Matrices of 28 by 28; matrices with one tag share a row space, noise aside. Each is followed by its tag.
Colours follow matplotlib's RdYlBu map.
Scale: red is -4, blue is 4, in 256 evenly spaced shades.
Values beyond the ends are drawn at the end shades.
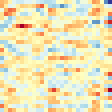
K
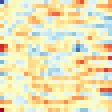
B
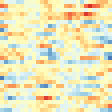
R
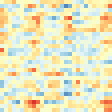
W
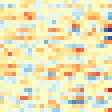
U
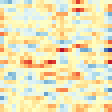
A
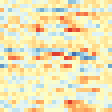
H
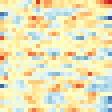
B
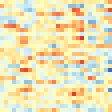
U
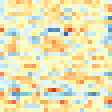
W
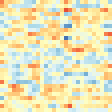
W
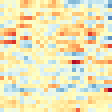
U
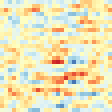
H
